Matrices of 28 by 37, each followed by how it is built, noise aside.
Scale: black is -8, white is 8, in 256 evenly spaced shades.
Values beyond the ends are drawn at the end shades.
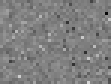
sparse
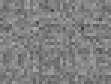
blocks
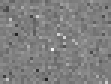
sparse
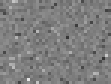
sparse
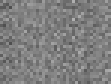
repeating rows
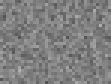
repeating columns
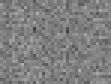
repeating rows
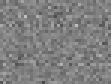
uneven rows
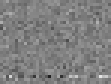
uneven rows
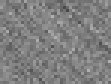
Toeplitz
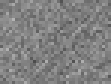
Hankel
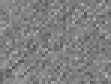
Hankel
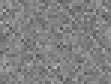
Toeplitz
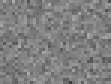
blocks
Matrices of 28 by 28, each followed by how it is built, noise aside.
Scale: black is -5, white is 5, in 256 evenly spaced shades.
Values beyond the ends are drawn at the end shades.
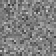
noise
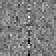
uneven columns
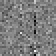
uneven columns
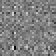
low rank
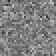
noise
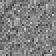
Hankel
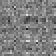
low rank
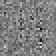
uneven columns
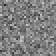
noise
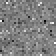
sparse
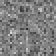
low rank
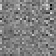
low rank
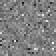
sparse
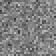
noise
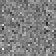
uneven columns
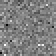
sparse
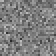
noise
